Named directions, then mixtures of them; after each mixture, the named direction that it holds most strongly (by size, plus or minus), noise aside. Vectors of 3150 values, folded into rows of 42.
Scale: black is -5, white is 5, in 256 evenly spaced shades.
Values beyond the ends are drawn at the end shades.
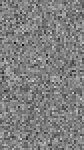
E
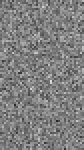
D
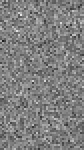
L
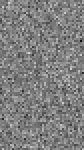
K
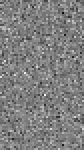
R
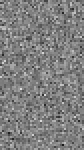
R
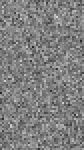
K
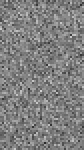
L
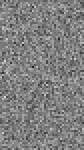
E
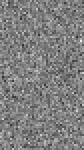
K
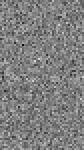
E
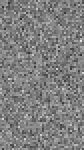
K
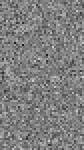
E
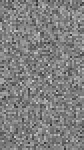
D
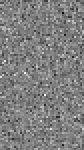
R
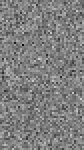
E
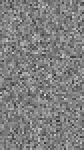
D
